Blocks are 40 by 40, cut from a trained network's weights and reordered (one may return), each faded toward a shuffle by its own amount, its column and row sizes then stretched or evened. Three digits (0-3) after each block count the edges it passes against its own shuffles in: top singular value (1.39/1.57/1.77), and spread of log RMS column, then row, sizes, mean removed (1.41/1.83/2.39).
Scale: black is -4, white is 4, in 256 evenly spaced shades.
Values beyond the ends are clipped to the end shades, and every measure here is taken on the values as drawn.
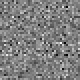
0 0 2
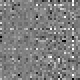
1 3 2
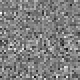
2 0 2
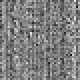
3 1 0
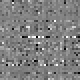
1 1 3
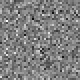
0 2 0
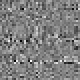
2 1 2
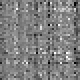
3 2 2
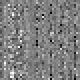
1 3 0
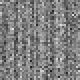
3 0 0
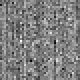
2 1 0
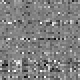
0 0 3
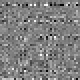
3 1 3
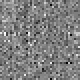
0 0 1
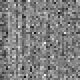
2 0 1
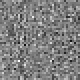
1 1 0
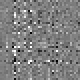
2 3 2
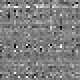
1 2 2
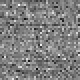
0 0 0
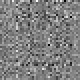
2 2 1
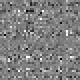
0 2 3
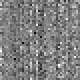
2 2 0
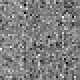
0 1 1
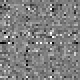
1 2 2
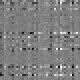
3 1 3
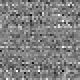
1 0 2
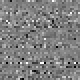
0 0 3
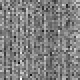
3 0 0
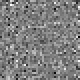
0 2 0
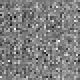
0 1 1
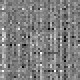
3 2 2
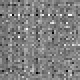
1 1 2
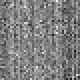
3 1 1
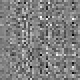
3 3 1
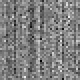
3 2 0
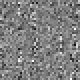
0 2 0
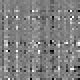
3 2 3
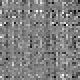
2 2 3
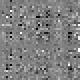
0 2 3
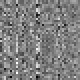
3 3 0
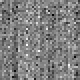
2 1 1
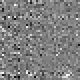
0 2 2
